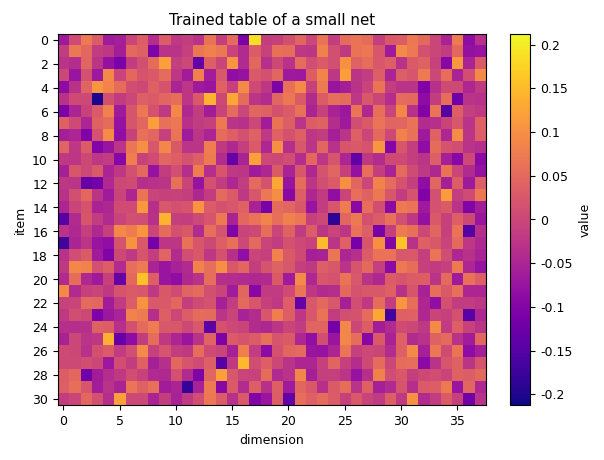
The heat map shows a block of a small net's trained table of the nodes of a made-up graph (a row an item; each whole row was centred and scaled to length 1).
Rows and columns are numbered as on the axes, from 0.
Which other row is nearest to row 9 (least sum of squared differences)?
23
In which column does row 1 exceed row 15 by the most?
24
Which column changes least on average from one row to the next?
10
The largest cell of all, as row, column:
0, 17
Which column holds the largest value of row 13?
34
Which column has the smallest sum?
36
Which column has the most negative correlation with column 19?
3
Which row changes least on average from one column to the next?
21
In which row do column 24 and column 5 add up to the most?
30
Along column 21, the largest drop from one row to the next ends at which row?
22
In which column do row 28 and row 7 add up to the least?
2
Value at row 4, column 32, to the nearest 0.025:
-0.1
